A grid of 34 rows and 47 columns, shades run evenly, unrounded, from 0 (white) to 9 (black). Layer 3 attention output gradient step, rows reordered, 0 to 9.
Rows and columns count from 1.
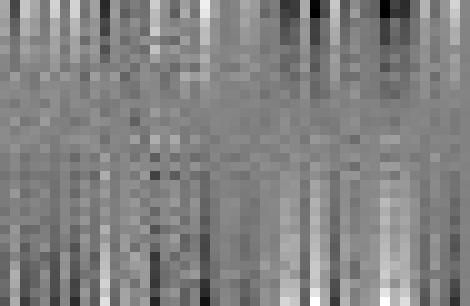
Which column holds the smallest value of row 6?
16
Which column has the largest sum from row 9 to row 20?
14
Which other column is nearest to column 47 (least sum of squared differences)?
23
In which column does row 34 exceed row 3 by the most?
21
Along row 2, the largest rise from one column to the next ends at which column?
32
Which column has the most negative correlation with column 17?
15
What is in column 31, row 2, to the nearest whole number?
3
